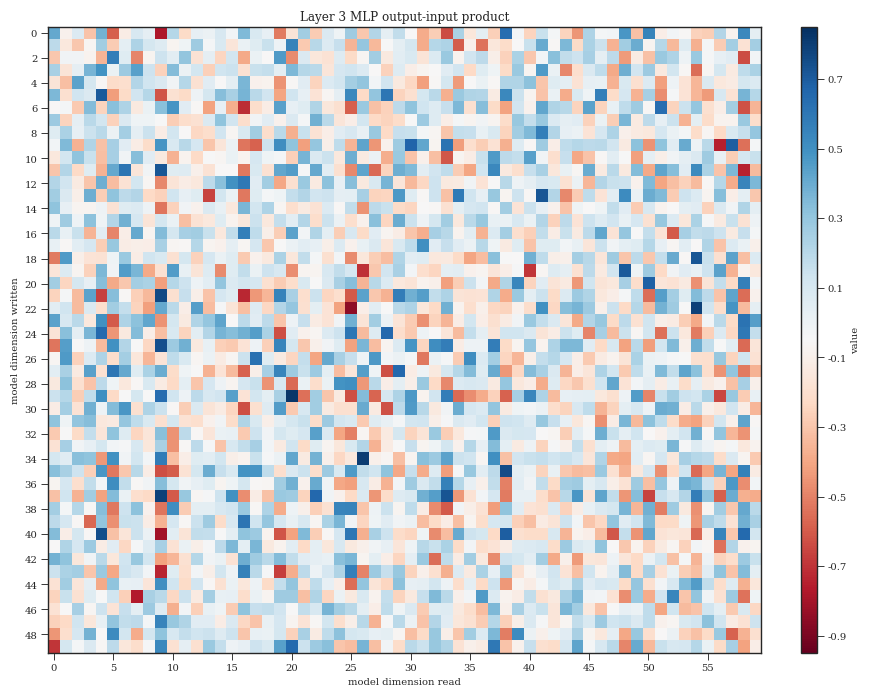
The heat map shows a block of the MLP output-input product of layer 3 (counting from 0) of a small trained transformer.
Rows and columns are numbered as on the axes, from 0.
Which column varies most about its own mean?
9
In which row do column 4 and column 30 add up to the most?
29
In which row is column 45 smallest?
24
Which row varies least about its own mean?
17
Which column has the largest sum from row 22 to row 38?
1
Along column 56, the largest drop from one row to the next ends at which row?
41
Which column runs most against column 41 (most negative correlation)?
13
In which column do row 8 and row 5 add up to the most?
4
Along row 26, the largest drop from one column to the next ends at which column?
2
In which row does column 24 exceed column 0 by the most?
48
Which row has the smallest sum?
28
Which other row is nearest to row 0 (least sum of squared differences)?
43
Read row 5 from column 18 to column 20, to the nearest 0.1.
0.1 -0.4 0.1
